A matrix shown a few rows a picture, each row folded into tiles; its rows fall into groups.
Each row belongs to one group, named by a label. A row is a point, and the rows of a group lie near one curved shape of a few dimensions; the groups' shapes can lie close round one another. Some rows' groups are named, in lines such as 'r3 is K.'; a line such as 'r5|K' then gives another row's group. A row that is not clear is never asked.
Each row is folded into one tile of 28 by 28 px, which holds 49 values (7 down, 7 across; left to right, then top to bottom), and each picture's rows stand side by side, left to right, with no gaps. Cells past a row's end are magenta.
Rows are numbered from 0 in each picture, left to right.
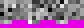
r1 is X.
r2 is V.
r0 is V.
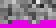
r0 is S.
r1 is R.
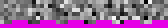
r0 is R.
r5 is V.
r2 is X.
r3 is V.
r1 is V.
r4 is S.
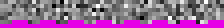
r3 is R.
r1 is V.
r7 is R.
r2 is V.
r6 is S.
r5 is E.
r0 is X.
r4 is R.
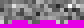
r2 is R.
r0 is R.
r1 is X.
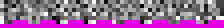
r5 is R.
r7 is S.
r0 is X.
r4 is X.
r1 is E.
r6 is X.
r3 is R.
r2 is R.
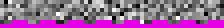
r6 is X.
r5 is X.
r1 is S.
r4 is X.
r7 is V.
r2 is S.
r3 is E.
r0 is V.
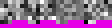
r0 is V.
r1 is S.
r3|R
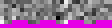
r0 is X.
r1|S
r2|E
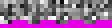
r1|S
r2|V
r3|X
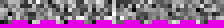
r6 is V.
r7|X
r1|R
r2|S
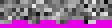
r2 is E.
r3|R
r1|X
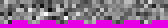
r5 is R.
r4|S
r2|X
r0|S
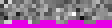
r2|E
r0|V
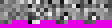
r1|R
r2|V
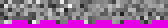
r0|V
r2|V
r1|R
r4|S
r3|R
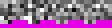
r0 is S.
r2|R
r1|X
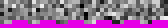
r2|V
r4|S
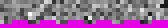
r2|X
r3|S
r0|R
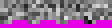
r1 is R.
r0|X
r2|X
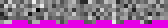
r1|V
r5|X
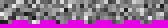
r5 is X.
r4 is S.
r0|S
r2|V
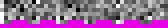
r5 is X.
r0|X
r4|V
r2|X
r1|V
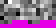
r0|E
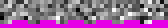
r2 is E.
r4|X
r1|S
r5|R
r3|X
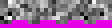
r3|E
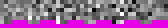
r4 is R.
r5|X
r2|X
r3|V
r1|E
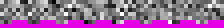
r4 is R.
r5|R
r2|R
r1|E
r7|R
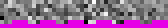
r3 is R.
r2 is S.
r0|E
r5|S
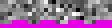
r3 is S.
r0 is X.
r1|E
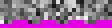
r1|V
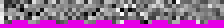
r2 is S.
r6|V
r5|S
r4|R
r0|X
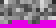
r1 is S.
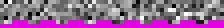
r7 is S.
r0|V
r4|V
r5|E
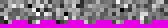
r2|V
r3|R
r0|S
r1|R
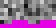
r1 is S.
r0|V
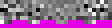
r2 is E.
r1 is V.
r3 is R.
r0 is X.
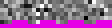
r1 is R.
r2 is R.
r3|E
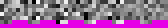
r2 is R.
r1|V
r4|V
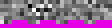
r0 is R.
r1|R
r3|R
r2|S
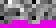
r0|E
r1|V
